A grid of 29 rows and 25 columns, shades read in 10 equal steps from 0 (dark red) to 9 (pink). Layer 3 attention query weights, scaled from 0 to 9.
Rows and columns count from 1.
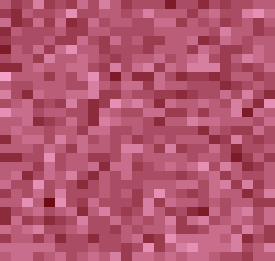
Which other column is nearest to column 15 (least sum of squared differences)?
6
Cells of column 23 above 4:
13
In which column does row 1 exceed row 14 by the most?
4
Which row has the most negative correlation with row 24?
19
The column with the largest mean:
16
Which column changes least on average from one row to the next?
12
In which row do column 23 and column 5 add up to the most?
7
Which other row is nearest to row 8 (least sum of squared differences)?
29
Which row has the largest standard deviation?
9
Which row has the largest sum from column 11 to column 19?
8
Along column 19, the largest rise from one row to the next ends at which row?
25
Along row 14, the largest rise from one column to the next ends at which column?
10
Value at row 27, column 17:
6
